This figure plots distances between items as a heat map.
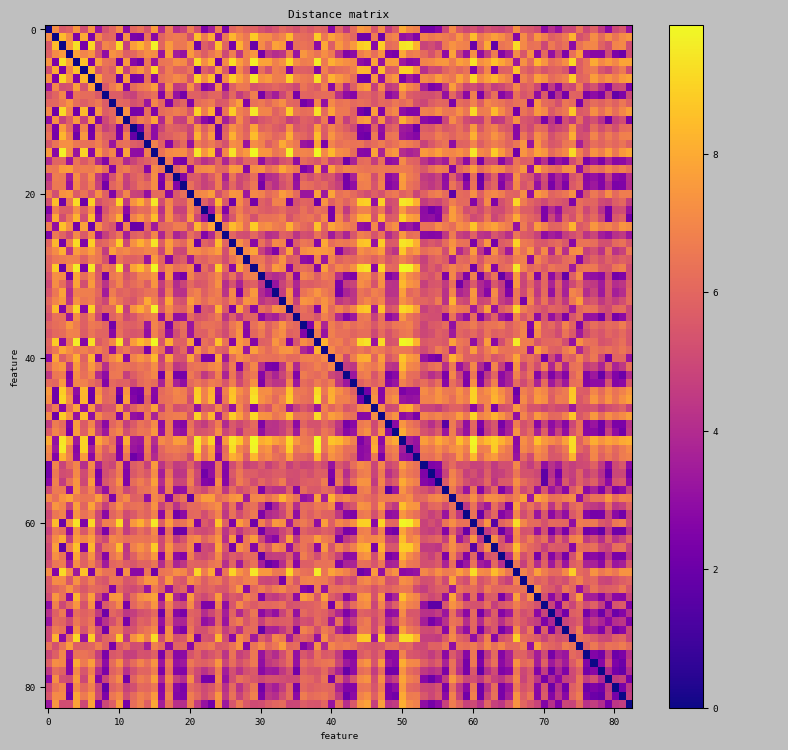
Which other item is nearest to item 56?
48
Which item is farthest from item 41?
50
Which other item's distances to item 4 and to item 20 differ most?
57
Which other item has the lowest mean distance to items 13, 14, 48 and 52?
12
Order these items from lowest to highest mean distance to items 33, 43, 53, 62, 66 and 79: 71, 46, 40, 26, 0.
71, 0, 40, 46, 26
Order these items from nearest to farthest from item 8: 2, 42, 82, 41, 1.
42, 41, 82, 1, 2
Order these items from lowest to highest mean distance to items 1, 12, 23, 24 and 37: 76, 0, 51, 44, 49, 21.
44, 51, 76, 0, 49, 21
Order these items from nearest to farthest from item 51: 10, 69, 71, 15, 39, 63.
10, 15, 71, 39, 69, 63
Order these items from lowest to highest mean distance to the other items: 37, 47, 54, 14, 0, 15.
54, 0, 37, 14, 47, 15
